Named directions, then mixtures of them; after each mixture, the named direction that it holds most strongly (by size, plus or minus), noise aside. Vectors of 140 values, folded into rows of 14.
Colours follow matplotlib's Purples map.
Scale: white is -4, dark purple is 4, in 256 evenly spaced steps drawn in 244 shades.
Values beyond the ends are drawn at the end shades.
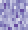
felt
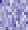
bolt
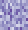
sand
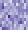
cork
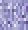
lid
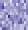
cork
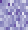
bolt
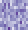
felt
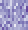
lid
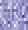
lid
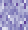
cork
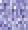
felt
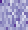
bolt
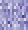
lid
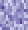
cork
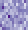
cork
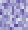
felt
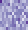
bolt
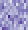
cork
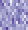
bolt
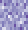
cork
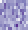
felt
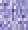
lid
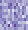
lid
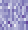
lid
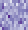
cork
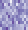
cork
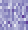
lid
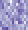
cork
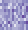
lid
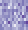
lid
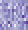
lid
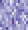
bolt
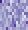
bolt
